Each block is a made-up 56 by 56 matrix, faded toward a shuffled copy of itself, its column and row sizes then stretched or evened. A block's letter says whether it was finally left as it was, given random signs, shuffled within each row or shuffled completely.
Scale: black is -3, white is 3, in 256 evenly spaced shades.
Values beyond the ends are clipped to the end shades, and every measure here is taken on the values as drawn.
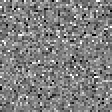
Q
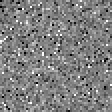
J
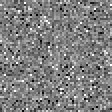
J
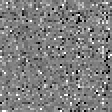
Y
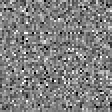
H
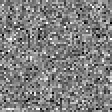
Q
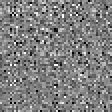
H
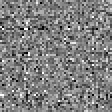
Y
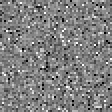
J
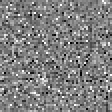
Q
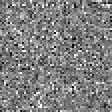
Q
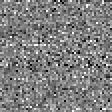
Q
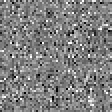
H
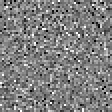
J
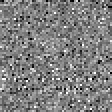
Q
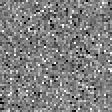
J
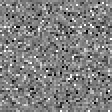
Q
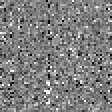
Y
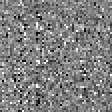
H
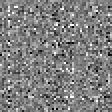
Y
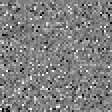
Q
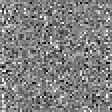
Y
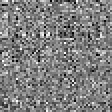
H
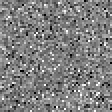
J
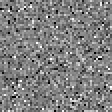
J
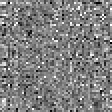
H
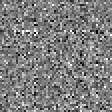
Y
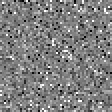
Q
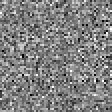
Y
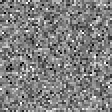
J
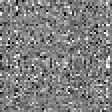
H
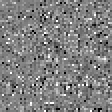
H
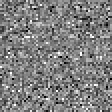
Q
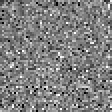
Q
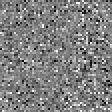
Y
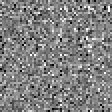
Y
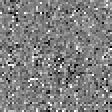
Y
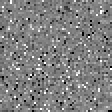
J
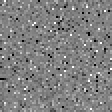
J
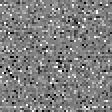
Q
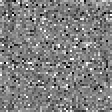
Q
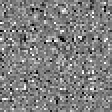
H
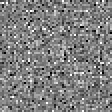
H
